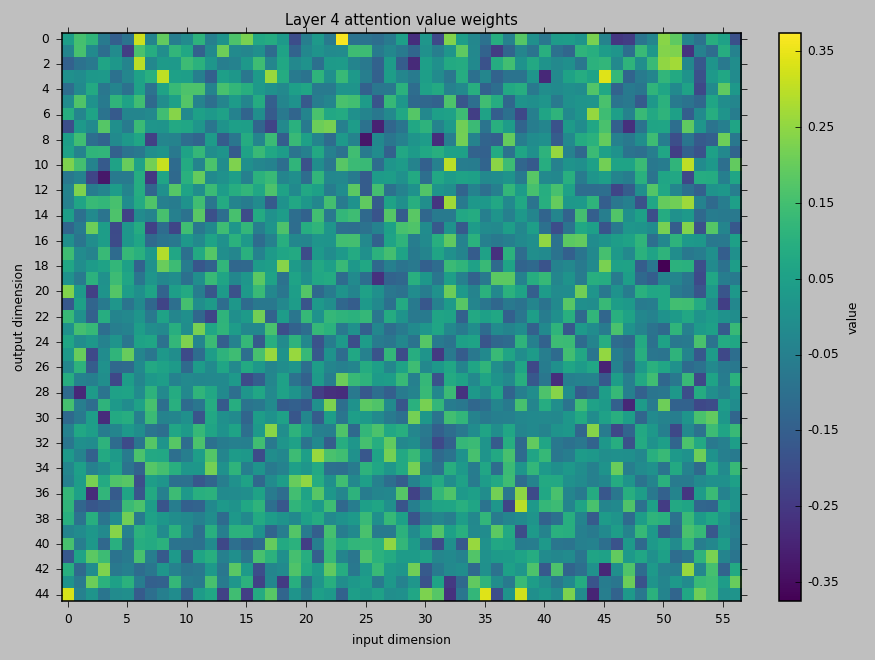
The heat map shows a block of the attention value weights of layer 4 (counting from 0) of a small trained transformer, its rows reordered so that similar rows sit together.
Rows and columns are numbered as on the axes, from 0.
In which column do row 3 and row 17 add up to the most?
8
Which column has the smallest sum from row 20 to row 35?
47
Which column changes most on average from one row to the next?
52
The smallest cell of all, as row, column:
18, 50
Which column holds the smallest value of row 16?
4
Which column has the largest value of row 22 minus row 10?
20
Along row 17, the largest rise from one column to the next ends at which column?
37
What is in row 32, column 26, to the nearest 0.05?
0.1
